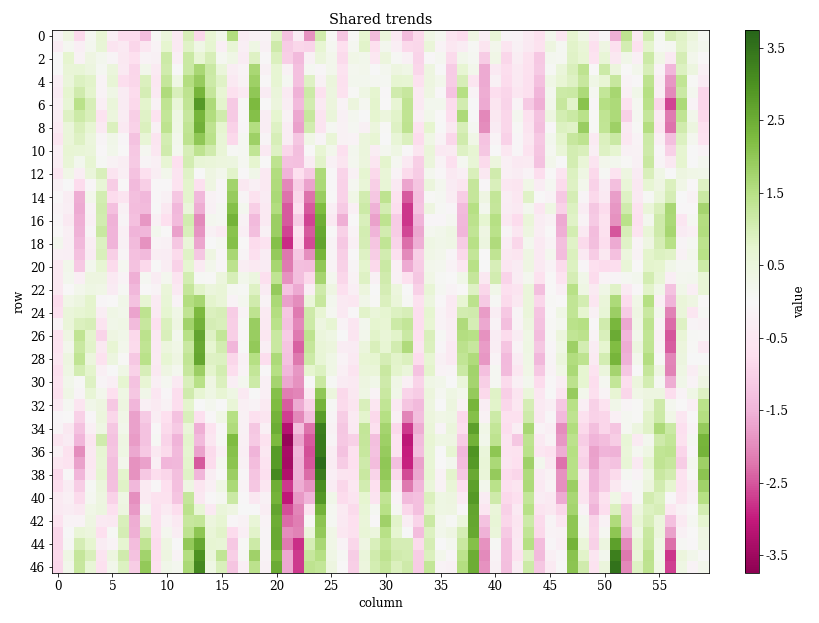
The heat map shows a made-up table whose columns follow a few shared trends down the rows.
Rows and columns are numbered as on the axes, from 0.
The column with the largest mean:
20
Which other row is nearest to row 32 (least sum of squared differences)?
40
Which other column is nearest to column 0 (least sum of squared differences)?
9
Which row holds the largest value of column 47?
44
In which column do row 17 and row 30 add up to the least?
21
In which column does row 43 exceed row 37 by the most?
13
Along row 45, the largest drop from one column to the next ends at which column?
52
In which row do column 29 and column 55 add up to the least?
0
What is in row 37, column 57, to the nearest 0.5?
-1
